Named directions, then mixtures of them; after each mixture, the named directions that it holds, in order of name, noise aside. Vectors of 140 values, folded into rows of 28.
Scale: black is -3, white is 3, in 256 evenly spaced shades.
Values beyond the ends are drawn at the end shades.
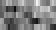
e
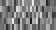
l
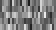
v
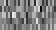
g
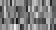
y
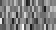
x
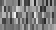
g, l, x.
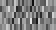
l.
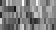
e, l, x.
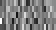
x.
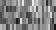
e, l, y.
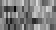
e, g.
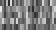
g, y.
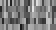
g, y.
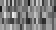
g, v, y.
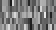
v.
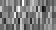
l, x.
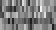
e, v.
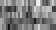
e, g.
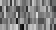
x, y.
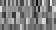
g, y.
